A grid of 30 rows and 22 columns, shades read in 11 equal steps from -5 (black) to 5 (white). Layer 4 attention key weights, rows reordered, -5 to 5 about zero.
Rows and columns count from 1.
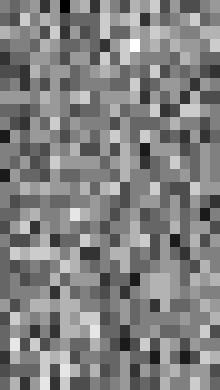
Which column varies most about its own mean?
7
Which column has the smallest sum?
1
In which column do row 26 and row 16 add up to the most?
10
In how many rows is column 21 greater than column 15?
15
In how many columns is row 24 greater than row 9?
13
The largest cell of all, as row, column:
4, 14
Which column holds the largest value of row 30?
5
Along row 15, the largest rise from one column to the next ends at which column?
20
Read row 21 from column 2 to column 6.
-2 -1 0 -1 0
